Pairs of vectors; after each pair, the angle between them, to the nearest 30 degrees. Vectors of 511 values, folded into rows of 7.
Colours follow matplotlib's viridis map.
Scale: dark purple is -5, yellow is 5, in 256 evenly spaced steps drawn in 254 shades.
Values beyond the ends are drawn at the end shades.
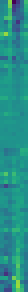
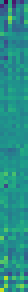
60 degrees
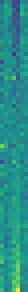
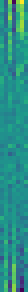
90 degrees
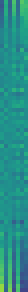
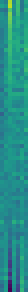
120 degrees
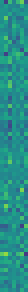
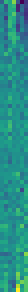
120 degrees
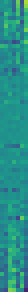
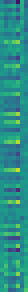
120 degrees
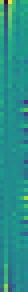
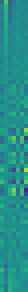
120 degrees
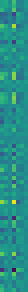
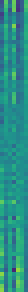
60 degrees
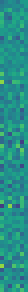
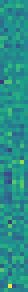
120 degrees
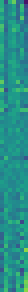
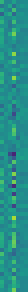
90 degrees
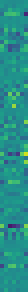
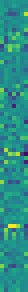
150 degrees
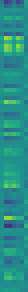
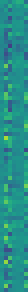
120 degrees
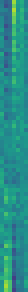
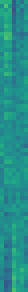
150 degrees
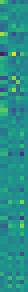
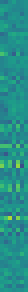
120 degrees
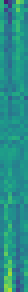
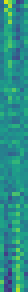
150 degrees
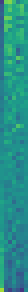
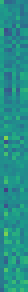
120 degrees
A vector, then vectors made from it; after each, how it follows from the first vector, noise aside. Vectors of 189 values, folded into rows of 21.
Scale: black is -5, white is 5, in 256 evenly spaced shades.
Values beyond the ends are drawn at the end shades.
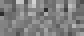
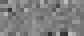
reversed, negated, partly zeroed.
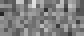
copied.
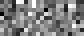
scaled up.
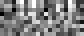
scaled up.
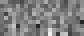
reversed.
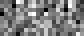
scaled up.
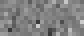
reversed, negated, partly zeroed.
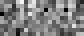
scaled up.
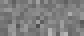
reversed, shrunk.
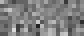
reversed.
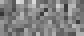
copied.
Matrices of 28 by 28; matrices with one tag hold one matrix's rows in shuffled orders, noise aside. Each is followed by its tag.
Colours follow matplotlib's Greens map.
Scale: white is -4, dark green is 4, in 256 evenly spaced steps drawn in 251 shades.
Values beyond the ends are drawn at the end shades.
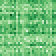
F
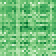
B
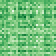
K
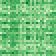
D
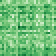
K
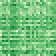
D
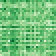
D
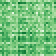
K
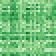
D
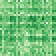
F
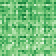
K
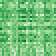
K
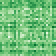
F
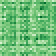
B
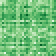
B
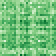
B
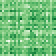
F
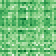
K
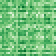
K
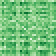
B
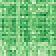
B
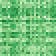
D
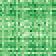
F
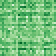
K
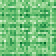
B
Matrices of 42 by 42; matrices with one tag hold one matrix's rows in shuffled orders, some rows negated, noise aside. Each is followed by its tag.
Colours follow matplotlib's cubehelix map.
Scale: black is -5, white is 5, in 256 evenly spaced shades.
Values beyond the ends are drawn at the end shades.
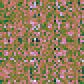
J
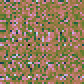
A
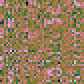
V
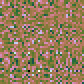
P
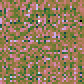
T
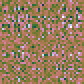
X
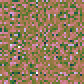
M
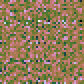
T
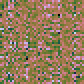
V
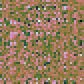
T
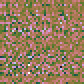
A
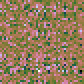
T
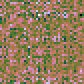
T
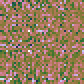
A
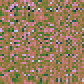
P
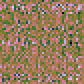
X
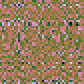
X
